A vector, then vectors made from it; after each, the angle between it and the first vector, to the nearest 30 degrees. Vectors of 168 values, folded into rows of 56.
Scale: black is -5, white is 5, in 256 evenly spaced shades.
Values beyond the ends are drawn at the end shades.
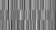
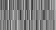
150 degrees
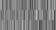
90 degrees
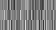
60 degrees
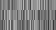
60 degrees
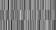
30 degrees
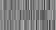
120 degrees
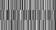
30 degrees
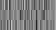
150 degrees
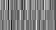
30 degrees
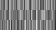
30 degrees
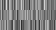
60 degrees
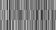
120 degrees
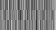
150 degrees
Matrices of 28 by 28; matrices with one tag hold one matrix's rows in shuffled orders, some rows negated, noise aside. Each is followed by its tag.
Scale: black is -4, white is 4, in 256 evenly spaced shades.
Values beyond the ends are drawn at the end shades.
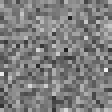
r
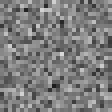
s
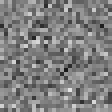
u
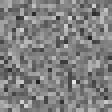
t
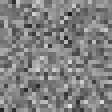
u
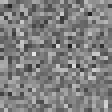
t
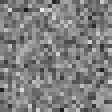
s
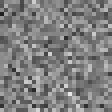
u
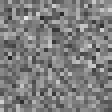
s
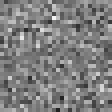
s
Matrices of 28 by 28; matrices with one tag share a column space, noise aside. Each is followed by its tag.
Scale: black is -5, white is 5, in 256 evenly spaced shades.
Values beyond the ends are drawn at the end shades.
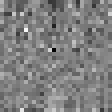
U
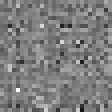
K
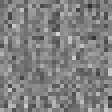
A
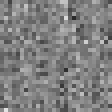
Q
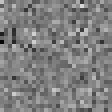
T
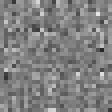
U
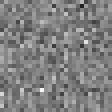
T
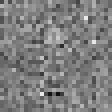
Q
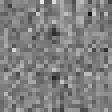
U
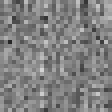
Q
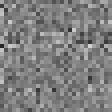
T
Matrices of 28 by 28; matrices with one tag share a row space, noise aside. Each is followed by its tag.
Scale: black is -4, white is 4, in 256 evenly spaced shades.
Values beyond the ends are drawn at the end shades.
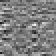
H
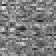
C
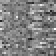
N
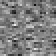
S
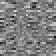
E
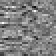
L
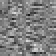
S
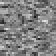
L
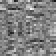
S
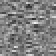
S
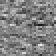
C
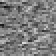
L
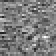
L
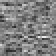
L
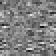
N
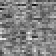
H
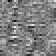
S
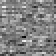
C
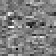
S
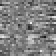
N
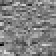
H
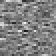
L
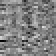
L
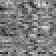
L
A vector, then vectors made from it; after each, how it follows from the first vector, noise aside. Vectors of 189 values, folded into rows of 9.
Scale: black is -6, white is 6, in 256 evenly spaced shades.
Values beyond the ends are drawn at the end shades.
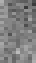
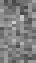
wrapped around, negated.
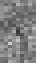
wrapped around, negated.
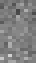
reversed, negated, partly zeroed.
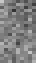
copied.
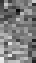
reversed, negated, scaled up.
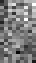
negated, scaled up.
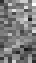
negated, scaled up.
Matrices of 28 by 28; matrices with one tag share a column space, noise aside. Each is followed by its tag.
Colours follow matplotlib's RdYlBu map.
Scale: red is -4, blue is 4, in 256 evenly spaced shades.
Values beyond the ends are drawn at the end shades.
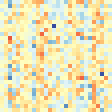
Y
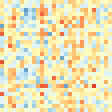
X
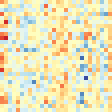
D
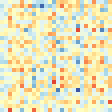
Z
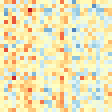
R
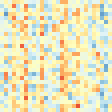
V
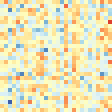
R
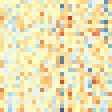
Z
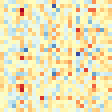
R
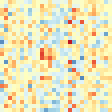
X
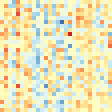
X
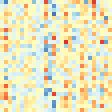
Y
